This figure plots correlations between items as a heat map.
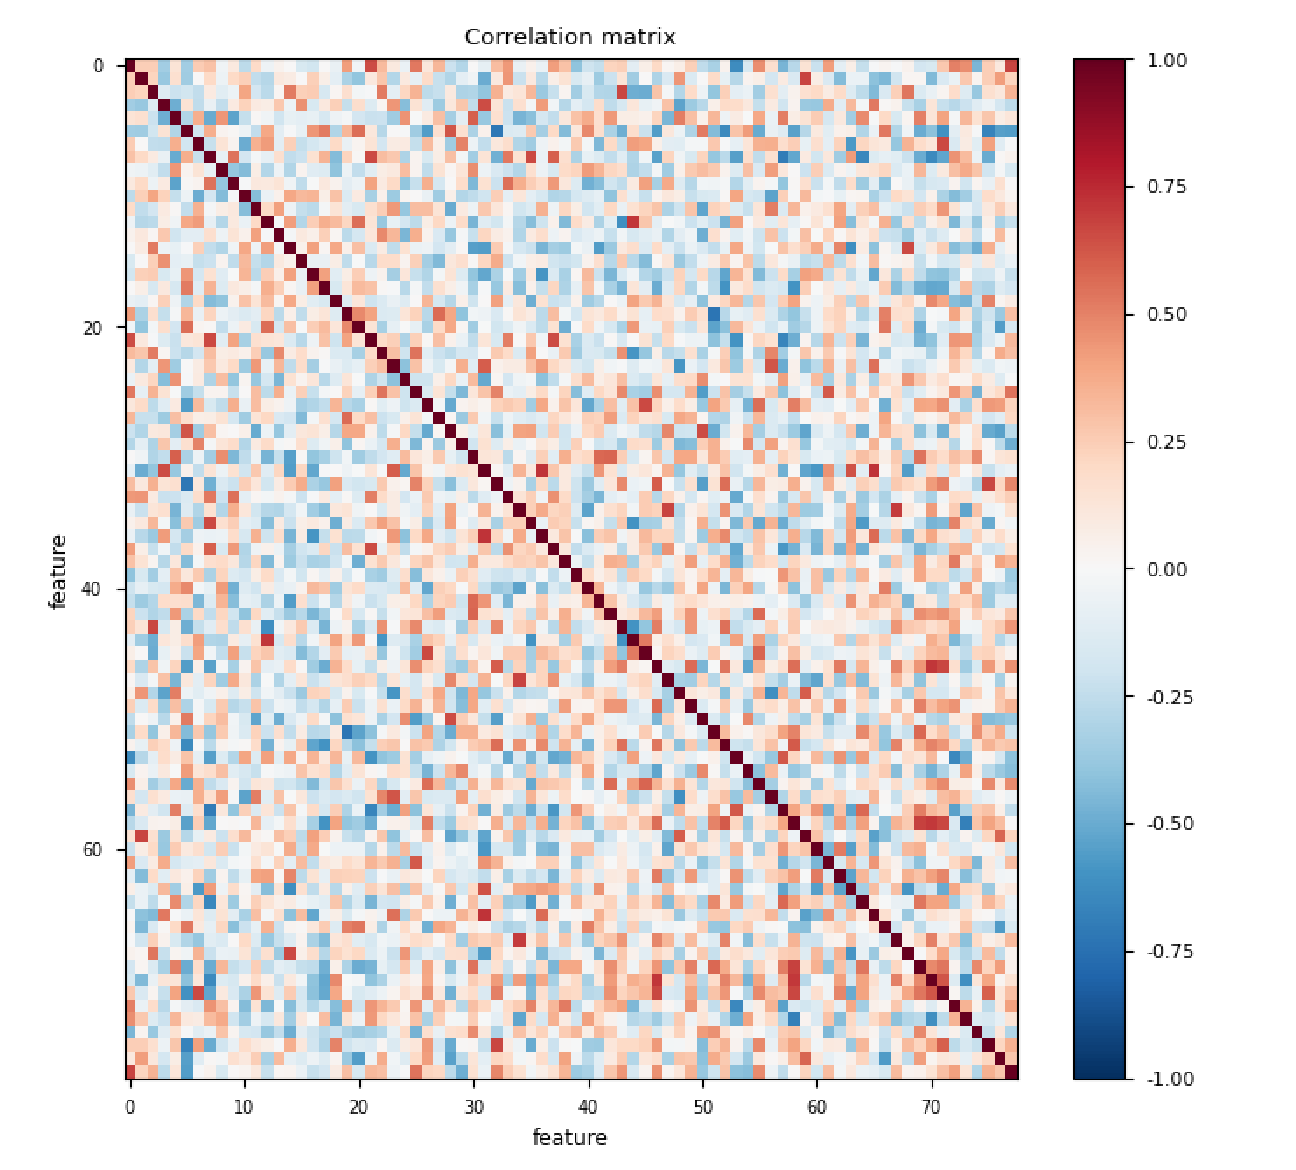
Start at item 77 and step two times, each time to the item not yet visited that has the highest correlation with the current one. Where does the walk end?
21
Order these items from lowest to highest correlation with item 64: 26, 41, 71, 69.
41, 26, 71, 69
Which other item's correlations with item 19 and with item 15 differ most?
27
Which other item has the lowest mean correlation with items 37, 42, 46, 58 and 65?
16
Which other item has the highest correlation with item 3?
31
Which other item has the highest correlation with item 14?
68
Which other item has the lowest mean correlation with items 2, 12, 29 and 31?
48
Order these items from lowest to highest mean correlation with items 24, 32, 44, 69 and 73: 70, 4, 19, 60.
19, 60, 70, 4
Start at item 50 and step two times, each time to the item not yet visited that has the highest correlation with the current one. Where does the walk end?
5
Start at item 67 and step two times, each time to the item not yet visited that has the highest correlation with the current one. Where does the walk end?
47
